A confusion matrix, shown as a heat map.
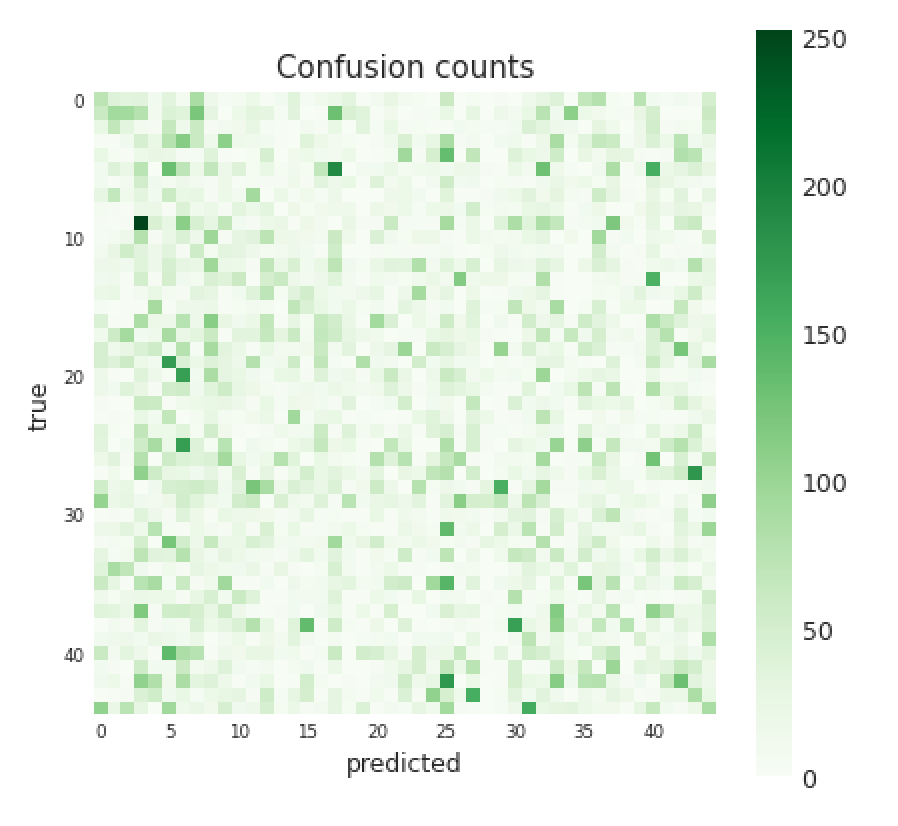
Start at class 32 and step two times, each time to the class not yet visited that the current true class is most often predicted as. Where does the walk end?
17
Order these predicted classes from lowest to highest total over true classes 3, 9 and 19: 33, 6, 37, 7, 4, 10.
10, 4, 7, 33, 37, 6
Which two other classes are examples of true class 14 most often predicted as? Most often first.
23, 12
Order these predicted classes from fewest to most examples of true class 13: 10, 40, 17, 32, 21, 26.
21, 17, 10, 32, 26, 40
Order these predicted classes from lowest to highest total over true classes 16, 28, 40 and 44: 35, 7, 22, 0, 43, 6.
22, 43, 35, 7, 6, 0
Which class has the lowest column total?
28
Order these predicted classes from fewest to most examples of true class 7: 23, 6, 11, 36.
23, 6, 36, 11
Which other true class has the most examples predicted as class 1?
34
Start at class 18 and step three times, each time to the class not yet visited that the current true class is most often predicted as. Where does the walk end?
6
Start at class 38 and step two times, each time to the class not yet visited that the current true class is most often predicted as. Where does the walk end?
37
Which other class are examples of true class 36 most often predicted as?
30
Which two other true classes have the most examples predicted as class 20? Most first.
16, 26
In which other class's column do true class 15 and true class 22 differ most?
33
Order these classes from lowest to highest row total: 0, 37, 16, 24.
24, 0, 37, 16
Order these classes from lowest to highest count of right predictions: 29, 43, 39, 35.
39, 29, 43, 35
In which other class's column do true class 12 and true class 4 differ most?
25
